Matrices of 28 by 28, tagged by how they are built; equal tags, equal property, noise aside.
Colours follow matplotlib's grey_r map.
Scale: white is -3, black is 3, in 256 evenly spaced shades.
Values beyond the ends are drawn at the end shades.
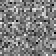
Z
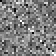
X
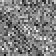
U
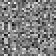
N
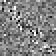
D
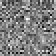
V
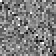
X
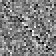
X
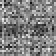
V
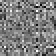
N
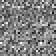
Z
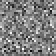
Z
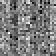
V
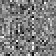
N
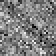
U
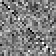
X
